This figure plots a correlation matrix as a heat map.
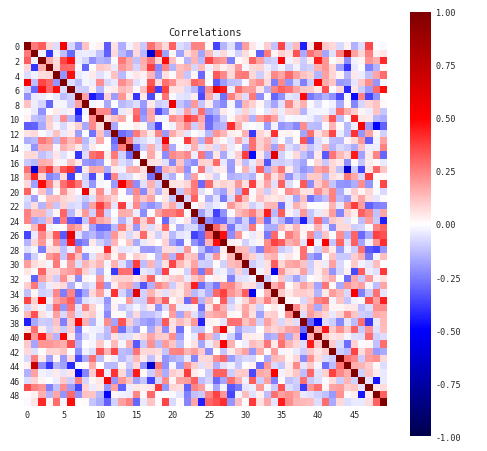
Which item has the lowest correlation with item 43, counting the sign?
7
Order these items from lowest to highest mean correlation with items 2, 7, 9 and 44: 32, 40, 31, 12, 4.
12, 32, 4, 40, 31
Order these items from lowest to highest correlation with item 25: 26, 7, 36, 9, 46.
9, 46, 36, 7, 26
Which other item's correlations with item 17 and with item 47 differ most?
1
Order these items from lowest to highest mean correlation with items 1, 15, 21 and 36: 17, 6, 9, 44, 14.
14, 17, 6, 9, 44
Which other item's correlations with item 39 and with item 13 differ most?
19
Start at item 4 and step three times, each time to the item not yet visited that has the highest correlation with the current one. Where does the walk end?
27
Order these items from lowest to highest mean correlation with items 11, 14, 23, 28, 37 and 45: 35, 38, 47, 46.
47, 35, 38, 46
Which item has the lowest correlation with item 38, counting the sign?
40
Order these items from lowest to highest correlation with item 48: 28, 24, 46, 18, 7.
46, 28, 7, 24, 18
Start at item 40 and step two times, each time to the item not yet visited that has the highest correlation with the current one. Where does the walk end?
5
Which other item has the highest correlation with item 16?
26
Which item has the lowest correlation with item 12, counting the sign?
31
